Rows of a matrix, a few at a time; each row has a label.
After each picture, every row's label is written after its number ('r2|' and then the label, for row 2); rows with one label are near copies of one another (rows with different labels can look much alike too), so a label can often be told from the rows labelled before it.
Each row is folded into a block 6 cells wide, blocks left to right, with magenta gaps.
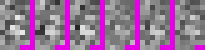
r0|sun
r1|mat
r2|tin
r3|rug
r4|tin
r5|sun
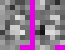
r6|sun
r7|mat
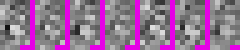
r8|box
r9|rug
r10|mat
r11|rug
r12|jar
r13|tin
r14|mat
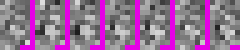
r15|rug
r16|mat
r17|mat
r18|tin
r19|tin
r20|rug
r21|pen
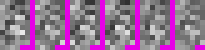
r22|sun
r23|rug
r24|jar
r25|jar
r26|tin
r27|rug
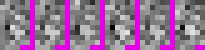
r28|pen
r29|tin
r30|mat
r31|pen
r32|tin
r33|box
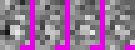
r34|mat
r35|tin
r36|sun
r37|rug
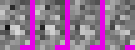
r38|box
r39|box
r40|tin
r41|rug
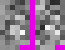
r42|sun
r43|jar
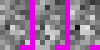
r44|rug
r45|tin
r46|box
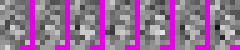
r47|rug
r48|jar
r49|tin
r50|mat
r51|sun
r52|pen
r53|pen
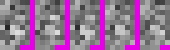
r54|tin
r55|sun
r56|tin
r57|box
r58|jar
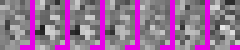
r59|pen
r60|mat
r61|mat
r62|mat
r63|rug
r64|tin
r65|jar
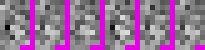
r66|pen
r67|tin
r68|sun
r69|pen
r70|tin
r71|tin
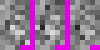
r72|rug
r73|tin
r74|pen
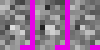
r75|jar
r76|box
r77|rug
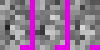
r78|pen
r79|mat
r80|tin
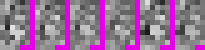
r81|tin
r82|box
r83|box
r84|rug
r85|mat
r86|mat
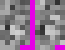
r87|tin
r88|mat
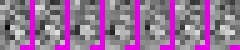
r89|pen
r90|jar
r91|mat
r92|mat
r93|pen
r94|jar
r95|sun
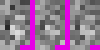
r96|tin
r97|rug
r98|tin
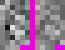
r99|pen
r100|rug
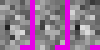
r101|pen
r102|rug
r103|box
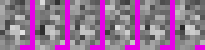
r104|sun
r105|mat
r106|tin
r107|jar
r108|tin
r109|box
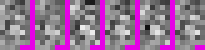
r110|sun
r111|tin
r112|jar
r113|sun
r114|box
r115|sun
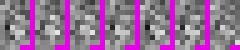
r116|pen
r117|sun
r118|sun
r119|tin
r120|pen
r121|tin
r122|rug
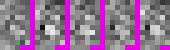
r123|rug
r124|box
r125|sun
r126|pen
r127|box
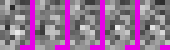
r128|tin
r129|mat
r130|jar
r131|jar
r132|jar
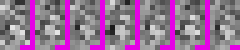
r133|jar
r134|sun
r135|pen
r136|mat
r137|tin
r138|sun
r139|pen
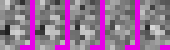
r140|mat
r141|mat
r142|tin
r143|rug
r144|box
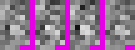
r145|box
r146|jar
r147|box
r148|sun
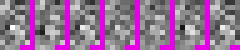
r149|jar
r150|mat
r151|jar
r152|rug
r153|sun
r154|box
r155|jar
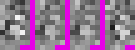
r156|sun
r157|mat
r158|mat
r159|pen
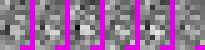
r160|mat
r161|tin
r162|box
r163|rug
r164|tin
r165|rug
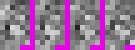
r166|box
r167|tin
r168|pen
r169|rug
